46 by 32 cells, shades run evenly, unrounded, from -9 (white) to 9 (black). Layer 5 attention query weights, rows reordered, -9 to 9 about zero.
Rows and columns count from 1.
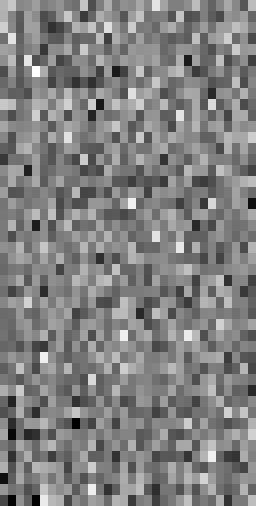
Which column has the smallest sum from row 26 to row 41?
16
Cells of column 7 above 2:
13
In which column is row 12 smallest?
15
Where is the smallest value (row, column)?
7, 5
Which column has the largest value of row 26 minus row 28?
29
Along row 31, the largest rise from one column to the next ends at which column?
17
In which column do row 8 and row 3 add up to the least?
30
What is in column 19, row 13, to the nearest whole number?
3
